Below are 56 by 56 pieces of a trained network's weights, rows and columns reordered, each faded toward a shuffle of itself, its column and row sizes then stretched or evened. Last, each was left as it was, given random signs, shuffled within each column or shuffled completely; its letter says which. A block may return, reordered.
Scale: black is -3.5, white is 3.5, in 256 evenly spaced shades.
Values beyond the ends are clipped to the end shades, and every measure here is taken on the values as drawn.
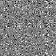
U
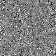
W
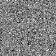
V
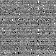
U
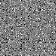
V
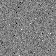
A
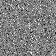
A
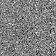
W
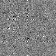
V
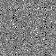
V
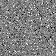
A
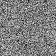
A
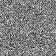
W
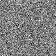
A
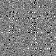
U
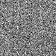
W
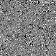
V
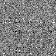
U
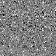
U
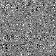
V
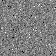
A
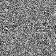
V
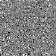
V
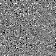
V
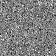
A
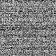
U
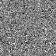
V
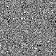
U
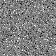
A
